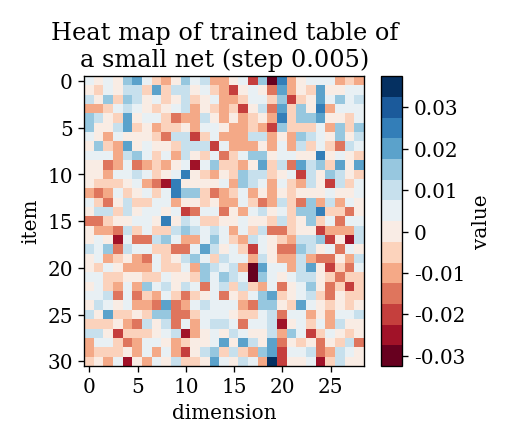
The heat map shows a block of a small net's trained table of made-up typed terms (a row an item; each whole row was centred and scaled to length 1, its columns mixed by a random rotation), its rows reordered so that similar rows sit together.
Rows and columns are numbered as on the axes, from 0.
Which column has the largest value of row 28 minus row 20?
17
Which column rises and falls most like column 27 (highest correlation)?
25
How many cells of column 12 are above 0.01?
3
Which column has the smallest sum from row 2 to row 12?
19
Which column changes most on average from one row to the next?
10
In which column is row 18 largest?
12
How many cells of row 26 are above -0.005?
18
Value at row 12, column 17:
-0.01
